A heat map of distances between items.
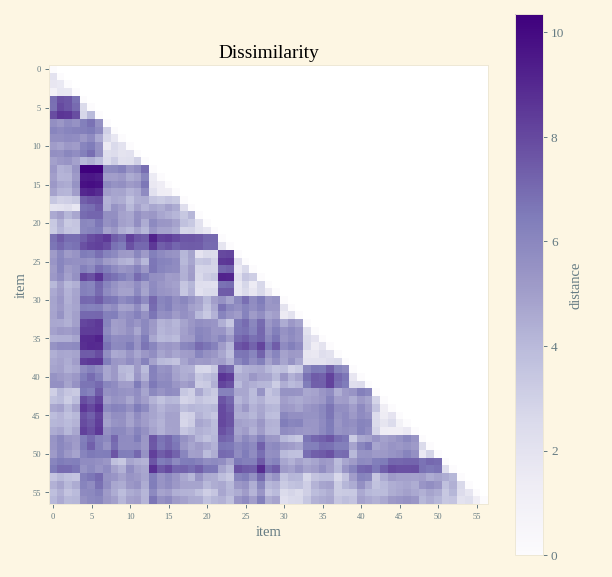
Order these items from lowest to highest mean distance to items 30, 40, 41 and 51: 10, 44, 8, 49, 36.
10, 8, 44, 49, 36
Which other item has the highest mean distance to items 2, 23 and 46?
6
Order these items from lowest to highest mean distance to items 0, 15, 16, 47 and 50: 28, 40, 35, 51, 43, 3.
43, 3, 28, 35, 40, 51
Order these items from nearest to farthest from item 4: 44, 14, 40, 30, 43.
40, 30, 43, 44, 14
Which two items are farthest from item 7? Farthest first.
22, 23
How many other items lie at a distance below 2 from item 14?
3
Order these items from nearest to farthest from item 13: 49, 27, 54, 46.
46, 27, 54, 49
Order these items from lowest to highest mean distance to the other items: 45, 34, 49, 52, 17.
17, 45, 34, 49, 52
